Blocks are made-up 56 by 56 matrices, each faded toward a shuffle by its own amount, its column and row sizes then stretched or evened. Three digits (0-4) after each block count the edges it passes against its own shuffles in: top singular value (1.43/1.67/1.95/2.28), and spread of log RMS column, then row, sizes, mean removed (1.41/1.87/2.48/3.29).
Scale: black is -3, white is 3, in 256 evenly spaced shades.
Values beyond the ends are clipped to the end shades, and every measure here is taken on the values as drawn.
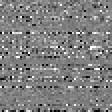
3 0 4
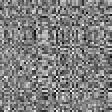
4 2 1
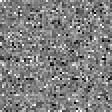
0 0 1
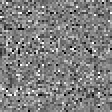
1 1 2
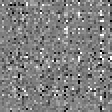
0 3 2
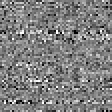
3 0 3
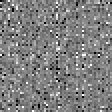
2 3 1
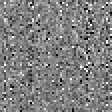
1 3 1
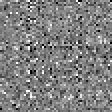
3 2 1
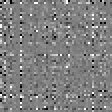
1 3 3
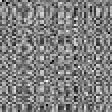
4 3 0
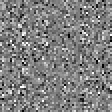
0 3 0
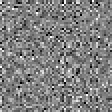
4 2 0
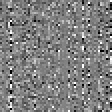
1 4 1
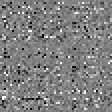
1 2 3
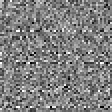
3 0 2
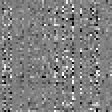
0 4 2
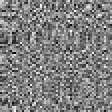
3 2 0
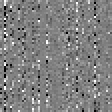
1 4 0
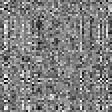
4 3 1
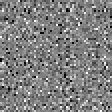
3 1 0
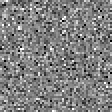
0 1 0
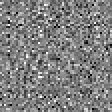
3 1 1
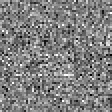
1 0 1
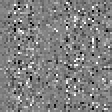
0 3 0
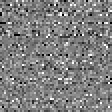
2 0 3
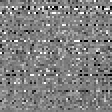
2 0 4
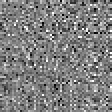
3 1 1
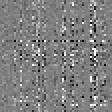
3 4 2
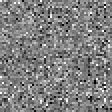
2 1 0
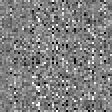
2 3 0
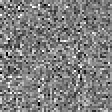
1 2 0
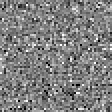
0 0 2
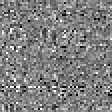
3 1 2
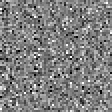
1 2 0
